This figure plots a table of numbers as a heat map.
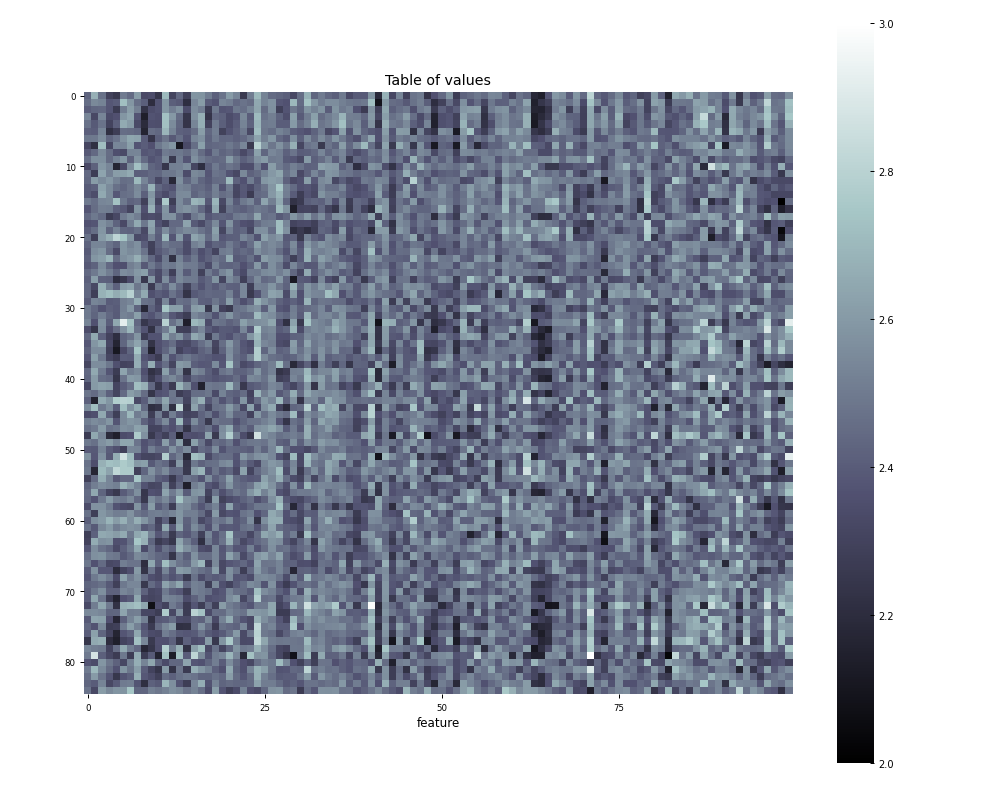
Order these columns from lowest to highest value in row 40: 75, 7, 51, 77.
51, 77, 7, 75
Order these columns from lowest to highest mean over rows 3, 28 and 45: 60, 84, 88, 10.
10, 88, 84, 60
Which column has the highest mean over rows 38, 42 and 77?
93
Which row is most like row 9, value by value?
65
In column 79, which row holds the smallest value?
72
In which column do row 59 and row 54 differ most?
48
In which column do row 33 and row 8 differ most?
96
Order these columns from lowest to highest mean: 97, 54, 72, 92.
97, 72, 54, 92
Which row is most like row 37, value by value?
82
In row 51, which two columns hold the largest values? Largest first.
99, 5
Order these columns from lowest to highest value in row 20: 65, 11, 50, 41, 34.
50, 41, 34, 65, 11
